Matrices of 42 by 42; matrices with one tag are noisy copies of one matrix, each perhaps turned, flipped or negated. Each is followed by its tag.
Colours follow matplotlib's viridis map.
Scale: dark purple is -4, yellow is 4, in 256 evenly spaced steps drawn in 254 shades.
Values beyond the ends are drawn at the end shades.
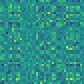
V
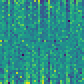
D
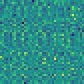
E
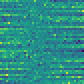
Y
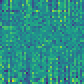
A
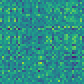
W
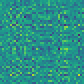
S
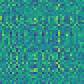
S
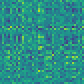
W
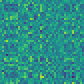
V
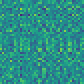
E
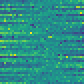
Y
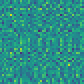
E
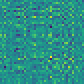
S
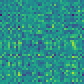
W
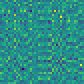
E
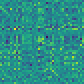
W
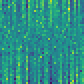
Y
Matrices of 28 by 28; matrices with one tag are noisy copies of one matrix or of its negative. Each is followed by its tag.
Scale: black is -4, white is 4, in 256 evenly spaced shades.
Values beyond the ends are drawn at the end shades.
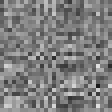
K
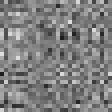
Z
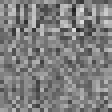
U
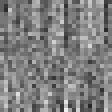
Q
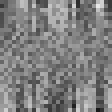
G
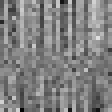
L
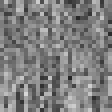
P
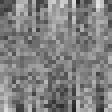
G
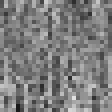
P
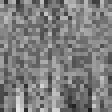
P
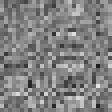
K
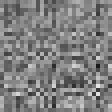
K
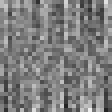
Q
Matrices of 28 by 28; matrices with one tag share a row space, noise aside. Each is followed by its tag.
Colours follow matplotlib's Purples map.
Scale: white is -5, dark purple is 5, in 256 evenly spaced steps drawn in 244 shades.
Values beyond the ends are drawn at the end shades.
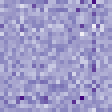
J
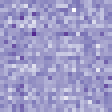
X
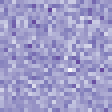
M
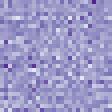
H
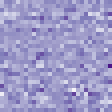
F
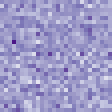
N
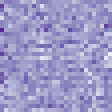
F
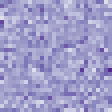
F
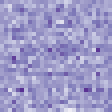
X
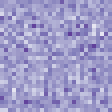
M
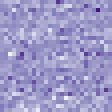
X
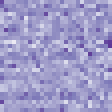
F
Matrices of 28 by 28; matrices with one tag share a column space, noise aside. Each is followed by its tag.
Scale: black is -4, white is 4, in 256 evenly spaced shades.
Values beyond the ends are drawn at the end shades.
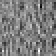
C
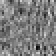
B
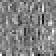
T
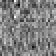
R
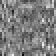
R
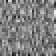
R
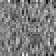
R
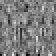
T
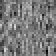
C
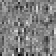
T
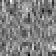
B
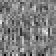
T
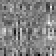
T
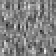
C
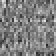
R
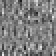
B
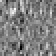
B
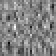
C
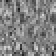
B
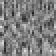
C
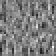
C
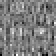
T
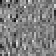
R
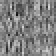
C
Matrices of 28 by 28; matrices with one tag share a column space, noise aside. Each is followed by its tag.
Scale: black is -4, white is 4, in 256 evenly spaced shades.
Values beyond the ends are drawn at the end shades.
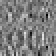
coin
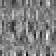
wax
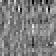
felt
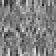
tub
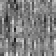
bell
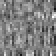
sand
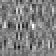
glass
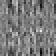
tub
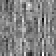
bell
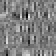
sand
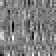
wax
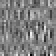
wax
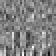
coin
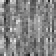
bell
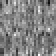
tub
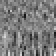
coin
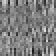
tub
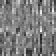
tub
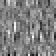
wax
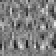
glass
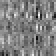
sand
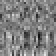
coin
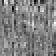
felt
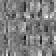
sand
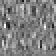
glass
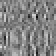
coin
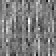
bell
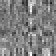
tub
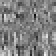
coin
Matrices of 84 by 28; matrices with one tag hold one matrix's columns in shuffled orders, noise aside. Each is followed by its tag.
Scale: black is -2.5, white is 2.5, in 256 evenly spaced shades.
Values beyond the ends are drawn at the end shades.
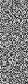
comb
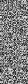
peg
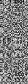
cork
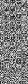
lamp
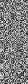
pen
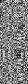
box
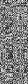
box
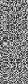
lamp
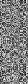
cork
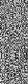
box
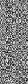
comb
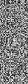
cork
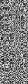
lamp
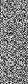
comb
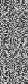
cork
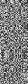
box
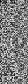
cork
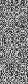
cork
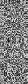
cork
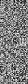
cork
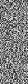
pen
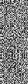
box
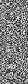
pen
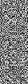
comb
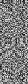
cork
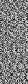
pen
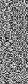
lamp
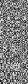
pen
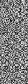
comb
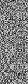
pen
